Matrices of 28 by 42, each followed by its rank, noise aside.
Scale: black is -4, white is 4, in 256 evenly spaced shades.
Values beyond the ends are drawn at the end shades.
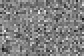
seven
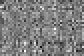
six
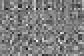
four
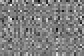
four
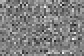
six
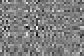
three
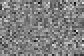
five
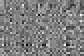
three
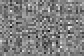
five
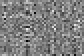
six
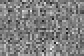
five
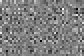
three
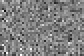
seven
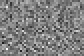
six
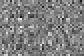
six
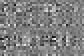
four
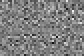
six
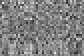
five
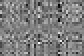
three
